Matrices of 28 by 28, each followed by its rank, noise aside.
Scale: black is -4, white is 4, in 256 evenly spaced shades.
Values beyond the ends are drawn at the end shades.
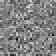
seven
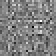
four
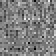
six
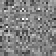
four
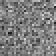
seven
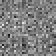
six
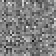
seven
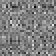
four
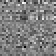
five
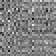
four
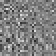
five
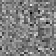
six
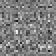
five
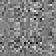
four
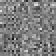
five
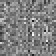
five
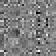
four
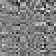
four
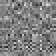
four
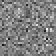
six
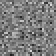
six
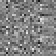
four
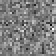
six
